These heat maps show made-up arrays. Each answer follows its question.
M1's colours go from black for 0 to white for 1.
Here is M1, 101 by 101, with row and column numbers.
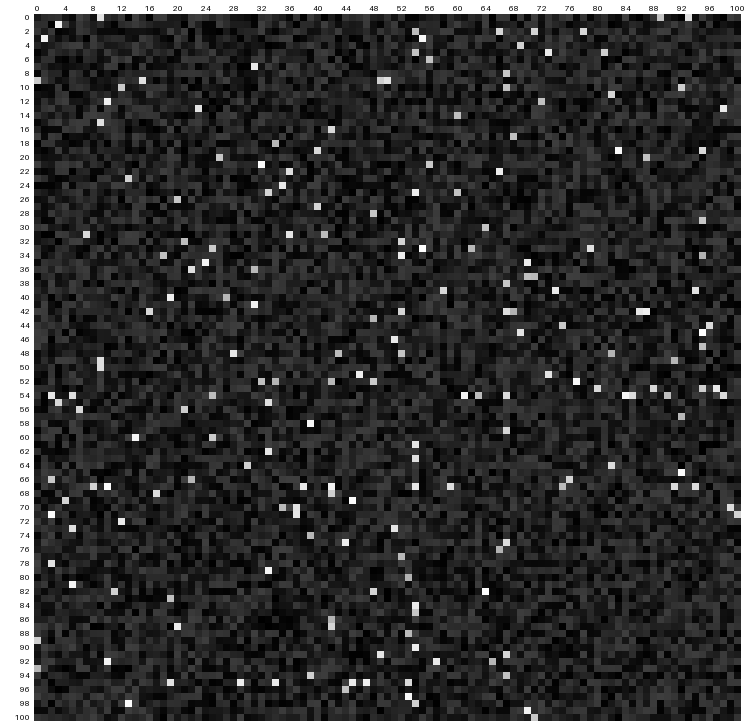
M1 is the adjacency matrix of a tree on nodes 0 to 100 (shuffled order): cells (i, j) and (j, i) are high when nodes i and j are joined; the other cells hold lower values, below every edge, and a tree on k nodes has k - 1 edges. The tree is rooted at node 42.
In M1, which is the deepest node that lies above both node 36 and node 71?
2
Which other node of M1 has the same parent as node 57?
65
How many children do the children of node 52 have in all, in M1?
6
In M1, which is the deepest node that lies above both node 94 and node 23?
67
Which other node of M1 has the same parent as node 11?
64
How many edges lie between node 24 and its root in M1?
8
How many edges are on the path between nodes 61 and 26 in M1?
6
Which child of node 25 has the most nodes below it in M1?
33
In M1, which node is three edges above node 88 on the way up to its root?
34
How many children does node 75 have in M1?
1
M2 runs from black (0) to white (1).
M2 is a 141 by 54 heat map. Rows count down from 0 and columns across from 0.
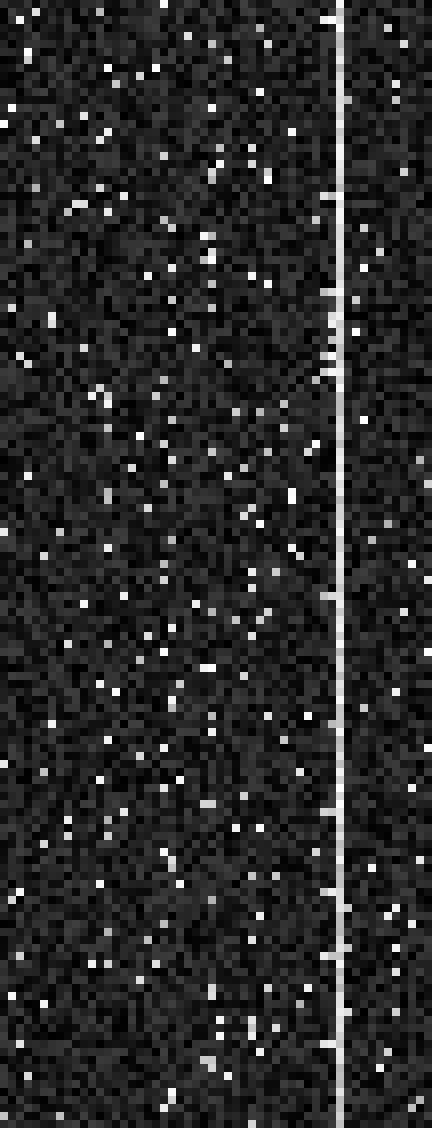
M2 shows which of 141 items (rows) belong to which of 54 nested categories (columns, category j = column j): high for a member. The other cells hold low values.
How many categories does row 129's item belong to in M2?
3
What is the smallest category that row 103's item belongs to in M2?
29
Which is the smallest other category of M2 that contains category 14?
49
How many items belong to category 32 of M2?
8
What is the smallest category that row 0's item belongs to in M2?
20
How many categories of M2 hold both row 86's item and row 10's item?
3
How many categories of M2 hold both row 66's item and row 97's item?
1
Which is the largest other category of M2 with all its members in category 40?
2
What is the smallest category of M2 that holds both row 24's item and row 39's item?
41
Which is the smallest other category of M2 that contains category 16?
30
